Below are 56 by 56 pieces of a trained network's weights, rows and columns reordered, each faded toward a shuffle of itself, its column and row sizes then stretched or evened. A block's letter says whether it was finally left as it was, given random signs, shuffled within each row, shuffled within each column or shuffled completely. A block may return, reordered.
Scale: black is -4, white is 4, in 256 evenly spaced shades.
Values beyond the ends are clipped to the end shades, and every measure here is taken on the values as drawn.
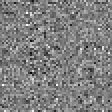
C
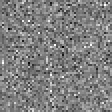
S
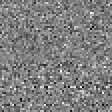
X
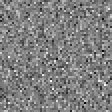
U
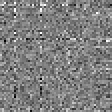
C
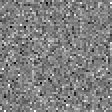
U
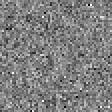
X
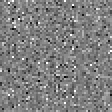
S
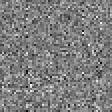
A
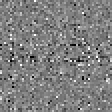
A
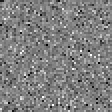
U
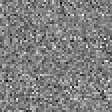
X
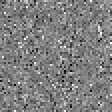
S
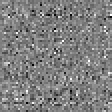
C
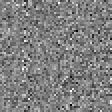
S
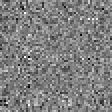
C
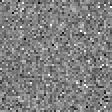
U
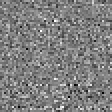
X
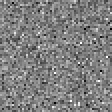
U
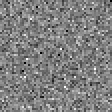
U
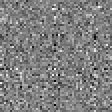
C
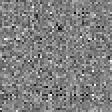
C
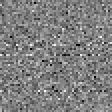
X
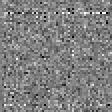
A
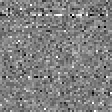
X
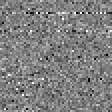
X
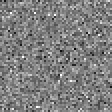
U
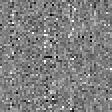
S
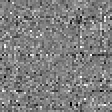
A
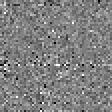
A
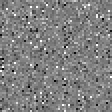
S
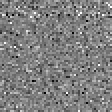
X
